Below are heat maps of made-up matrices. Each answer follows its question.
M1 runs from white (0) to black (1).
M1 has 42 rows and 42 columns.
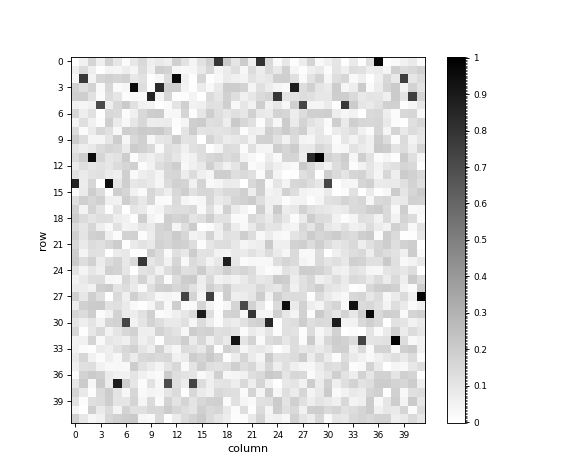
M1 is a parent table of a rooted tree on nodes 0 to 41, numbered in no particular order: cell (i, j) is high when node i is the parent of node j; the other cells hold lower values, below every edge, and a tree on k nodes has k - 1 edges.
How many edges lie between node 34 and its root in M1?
3
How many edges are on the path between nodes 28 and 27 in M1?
4
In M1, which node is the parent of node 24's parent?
14
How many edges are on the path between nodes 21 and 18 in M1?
7
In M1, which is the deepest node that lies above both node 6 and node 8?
30
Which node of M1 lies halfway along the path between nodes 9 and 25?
37
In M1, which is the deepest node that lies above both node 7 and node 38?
5
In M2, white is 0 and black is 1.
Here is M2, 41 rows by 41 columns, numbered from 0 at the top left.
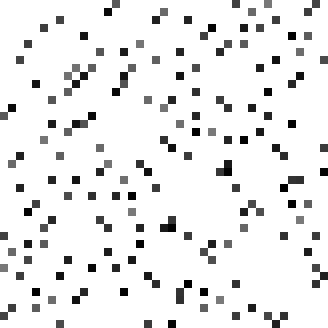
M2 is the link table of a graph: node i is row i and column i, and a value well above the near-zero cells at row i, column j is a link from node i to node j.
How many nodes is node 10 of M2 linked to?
4
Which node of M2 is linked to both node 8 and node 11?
node 24
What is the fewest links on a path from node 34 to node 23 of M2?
2
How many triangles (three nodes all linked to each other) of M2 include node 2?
3
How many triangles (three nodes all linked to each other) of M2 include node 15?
5
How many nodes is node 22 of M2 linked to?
5
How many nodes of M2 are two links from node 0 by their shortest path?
4
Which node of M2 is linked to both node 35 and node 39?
node 29
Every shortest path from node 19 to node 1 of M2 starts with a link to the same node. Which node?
node 7
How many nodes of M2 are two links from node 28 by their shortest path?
8
